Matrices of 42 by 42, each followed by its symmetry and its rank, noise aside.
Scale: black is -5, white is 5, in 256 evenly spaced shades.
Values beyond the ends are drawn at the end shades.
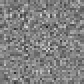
no symmetry, rank six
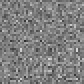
no symmetry, rank six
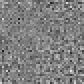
symmetric, rank six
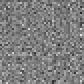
no symmetry, rank seven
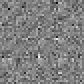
symmetric, rank seven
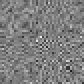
symmetric, rank five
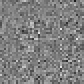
antisymmetric, rank six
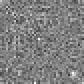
symmetric, rank seven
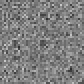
symmetric, rank seven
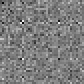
symmetric, rank six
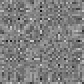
symmetric, rank five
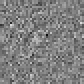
no symmetry, rank seven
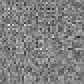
no symmetry, rank five
